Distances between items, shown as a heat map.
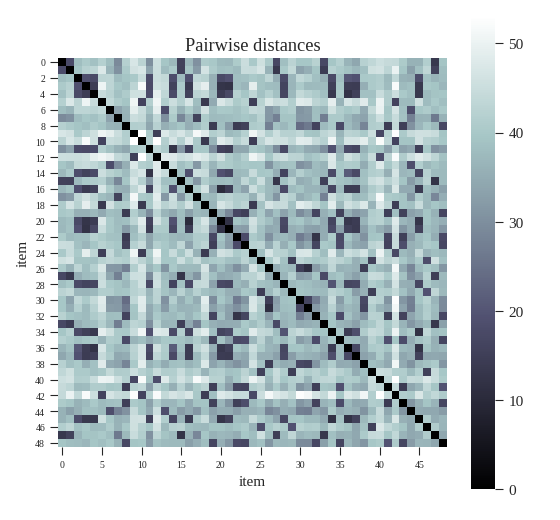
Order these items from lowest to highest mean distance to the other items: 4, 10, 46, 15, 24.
4, 15, 46, 24, 10
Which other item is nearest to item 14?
11
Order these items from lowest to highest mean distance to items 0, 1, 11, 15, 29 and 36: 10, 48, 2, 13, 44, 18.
2, 44, 48, 13, 18, 10
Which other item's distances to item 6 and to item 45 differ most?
34
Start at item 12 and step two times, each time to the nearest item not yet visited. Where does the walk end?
40
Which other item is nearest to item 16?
20
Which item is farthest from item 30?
42
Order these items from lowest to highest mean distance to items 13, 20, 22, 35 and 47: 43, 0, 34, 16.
43, 16, 0, 34
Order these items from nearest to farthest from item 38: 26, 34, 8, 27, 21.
26, 8, 21, 27, 34
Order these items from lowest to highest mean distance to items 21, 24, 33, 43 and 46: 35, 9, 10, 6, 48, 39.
48, 35, 39, 10, 6, 9
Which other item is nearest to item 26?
31
